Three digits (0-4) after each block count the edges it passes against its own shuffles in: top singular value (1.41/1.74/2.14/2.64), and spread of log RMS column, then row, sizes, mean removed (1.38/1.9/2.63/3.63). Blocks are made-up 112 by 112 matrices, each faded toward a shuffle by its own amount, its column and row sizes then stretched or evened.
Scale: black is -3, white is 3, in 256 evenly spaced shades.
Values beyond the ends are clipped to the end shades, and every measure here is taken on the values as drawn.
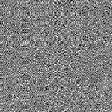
4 1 0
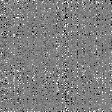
0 4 3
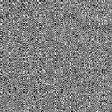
4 3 0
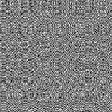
4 0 1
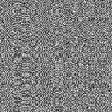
4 1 0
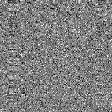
3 0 1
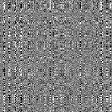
4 4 3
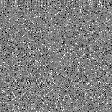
3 0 1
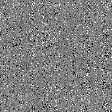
0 3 1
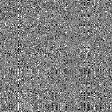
3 3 2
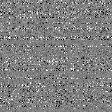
0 2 4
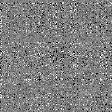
1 3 3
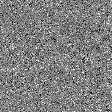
1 1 1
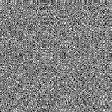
4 1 0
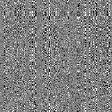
4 4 1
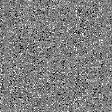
1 3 1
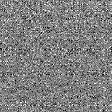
3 0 2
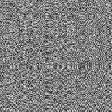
4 1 0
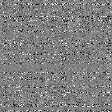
0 2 4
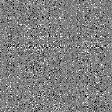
3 3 2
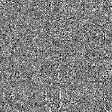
2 2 2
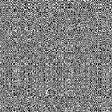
4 3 3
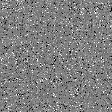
1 1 1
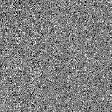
2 2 0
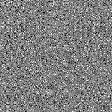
3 0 0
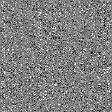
0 3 2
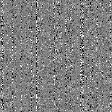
1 4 0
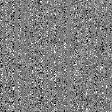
0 4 0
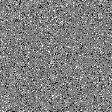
1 2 2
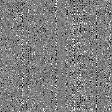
2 4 0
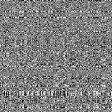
4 1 4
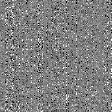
2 4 0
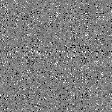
2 2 2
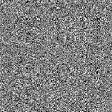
3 2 1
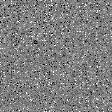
1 2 2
